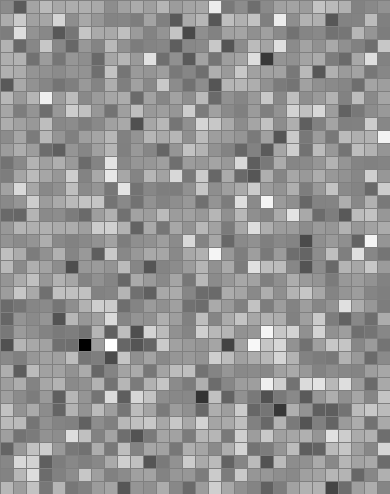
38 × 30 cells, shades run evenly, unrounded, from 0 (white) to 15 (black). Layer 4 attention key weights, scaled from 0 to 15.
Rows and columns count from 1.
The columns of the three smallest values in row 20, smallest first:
17, 28, 9
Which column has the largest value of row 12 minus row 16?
21
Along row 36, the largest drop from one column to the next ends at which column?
22
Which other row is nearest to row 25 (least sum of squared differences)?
7
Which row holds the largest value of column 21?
5
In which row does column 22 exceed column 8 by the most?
32
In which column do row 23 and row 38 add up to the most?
26
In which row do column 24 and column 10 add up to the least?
30
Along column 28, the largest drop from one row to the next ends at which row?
20
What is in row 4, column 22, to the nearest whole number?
2
